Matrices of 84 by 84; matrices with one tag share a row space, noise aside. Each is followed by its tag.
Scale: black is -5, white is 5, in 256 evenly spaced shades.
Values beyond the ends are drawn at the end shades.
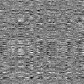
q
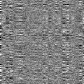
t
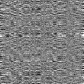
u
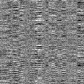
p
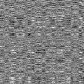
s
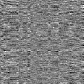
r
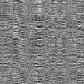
p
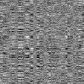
q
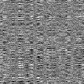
q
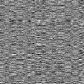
s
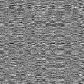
s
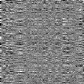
t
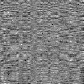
r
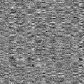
s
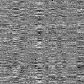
p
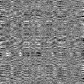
u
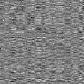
s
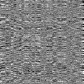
u
